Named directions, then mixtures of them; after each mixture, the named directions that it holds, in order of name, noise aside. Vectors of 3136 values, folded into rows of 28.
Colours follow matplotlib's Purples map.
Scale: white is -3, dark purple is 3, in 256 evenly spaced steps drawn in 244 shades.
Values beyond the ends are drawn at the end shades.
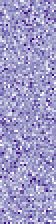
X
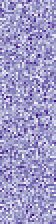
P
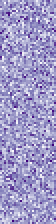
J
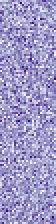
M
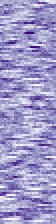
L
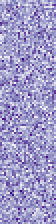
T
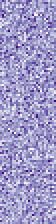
P, T.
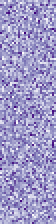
J, T.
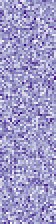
M, P, X.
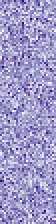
J, X.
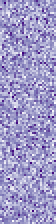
J.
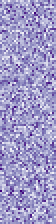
J, T, X.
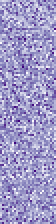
M, T.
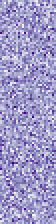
J, T.
